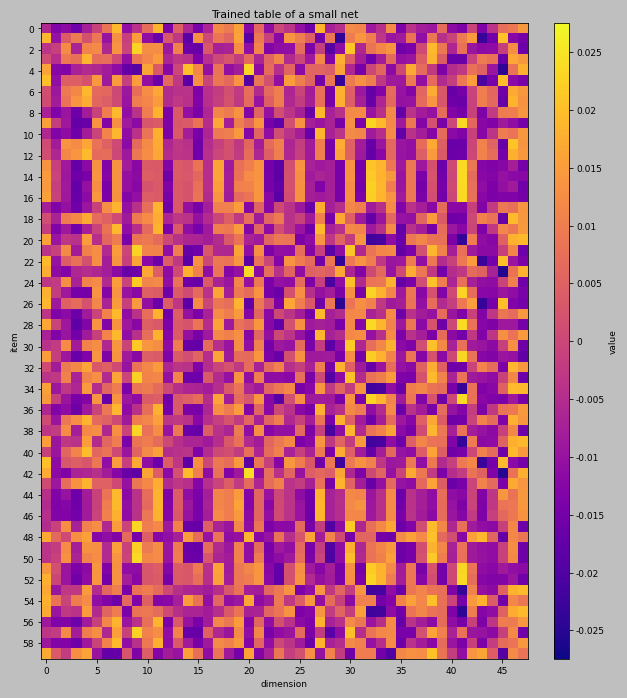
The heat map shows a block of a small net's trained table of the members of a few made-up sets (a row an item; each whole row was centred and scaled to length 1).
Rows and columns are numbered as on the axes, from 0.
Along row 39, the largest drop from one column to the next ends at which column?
32
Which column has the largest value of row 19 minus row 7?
45
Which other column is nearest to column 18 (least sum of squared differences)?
6
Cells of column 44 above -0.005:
26
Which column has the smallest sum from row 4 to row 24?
35
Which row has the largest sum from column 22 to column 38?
54
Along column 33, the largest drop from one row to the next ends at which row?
53
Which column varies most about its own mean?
41
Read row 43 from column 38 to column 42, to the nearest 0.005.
0.015 0.005 -0.015 -0.015 0
